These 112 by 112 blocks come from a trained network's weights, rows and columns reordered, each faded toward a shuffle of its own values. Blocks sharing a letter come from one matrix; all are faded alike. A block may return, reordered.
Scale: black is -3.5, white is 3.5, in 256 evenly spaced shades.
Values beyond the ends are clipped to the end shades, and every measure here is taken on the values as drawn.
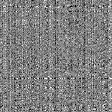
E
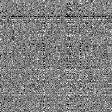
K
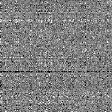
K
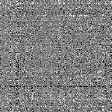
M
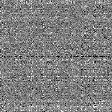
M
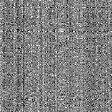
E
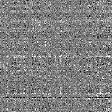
M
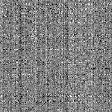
E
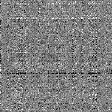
K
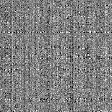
E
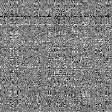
K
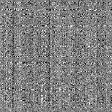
E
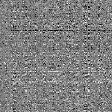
K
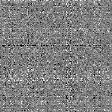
M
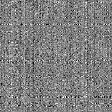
E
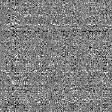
M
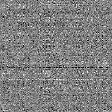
K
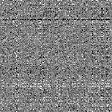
K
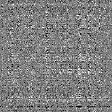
M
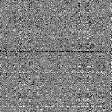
K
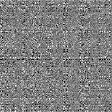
M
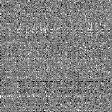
M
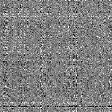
K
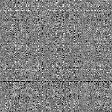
K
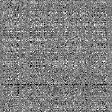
M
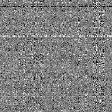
K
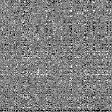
K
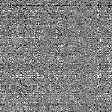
M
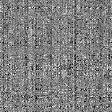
E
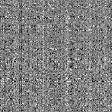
E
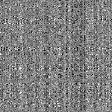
E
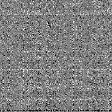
K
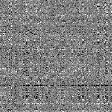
K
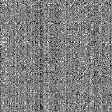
E
